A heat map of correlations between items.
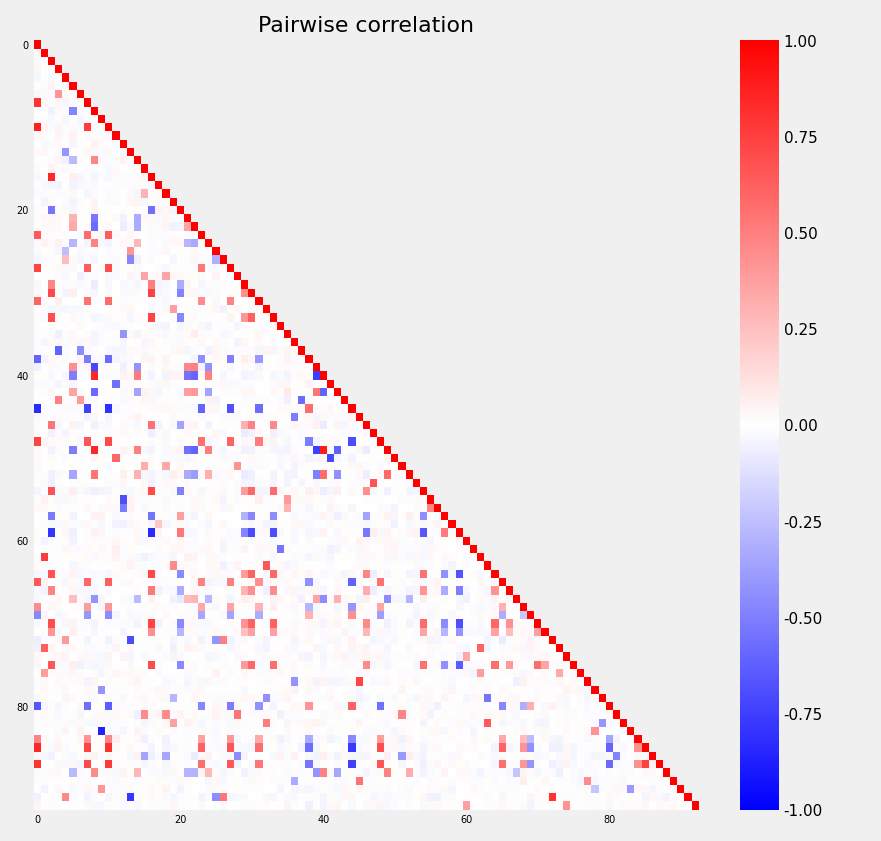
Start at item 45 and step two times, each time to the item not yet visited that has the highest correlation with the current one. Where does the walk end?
89
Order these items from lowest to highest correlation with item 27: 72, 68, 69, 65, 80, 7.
80, 69, 72, 68, 65, 7
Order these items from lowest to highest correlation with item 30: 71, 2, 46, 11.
11, 71, 46, 2
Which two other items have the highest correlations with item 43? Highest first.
3, 6
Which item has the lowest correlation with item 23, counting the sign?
44
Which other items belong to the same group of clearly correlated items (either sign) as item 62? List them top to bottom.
1, 73, 76
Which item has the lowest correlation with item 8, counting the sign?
39
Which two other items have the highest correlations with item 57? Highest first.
59, 20
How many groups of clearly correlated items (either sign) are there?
16
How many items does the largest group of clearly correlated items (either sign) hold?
16
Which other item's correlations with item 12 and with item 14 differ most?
55
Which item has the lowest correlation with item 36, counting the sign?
45
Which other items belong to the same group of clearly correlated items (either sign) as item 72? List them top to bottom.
4, 13, 25, 26, 91
